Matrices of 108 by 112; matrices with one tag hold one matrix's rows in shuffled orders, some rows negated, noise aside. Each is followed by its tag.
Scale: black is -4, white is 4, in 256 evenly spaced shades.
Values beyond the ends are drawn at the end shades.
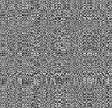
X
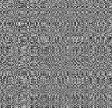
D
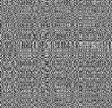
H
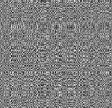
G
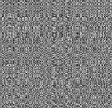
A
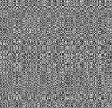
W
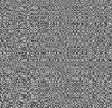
D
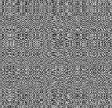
A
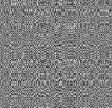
G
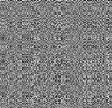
X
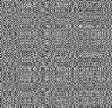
H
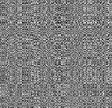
X
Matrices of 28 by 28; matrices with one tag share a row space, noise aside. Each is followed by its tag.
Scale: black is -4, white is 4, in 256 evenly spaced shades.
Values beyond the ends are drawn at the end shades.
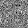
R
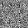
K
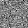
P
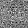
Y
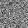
P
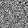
R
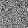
R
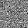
K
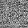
K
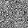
R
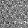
R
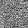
K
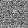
Y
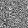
P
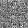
Y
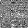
Y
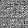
Y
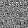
K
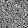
R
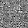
K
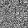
K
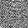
P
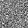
R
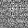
Y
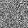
K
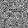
P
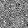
P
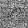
Y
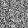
P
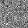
R
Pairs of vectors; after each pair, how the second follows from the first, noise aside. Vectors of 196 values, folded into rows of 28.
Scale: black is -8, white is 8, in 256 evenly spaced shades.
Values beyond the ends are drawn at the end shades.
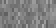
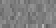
partly zeroed.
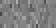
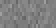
negated, shrunk.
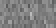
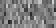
negated, scaled up.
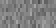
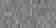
shrunk.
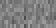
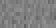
shrunk.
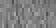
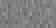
wrapped around, shrunk.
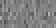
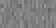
wrapped around, shrunk.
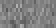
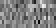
reversed, negated, scaled up.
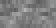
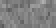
wrapped around, partly zeroed.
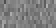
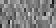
reversed, negated, scaled up.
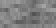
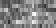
negated, scaled up.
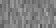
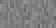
negated, shrunk.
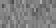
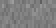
negated, shrunk.
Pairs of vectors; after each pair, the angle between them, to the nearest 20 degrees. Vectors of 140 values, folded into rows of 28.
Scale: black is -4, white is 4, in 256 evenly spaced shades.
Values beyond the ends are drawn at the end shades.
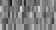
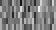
40 degrees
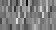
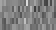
120 degrees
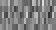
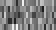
100 degrees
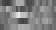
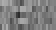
140 degrees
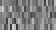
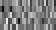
160 degrees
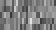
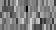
40 degrees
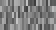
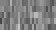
80 degrees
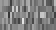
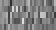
20 degrees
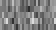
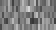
160 degrees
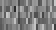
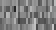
20 degrees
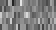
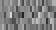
80 degrees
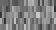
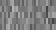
80 degrees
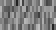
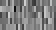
100 degrees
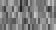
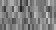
20 degrees
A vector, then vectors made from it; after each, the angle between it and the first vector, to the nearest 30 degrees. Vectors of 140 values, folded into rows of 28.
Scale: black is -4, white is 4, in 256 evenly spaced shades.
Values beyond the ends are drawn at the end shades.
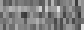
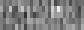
60 degrees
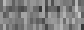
150 degrees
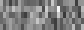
30 degrees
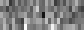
90 degrees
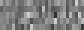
120 degrees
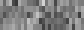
90 degrees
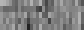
120 degrees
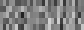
60 degrees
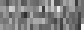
30 degrees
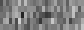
90 degrees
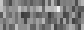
30 degrees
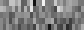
90 degrees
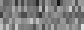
60 degrees
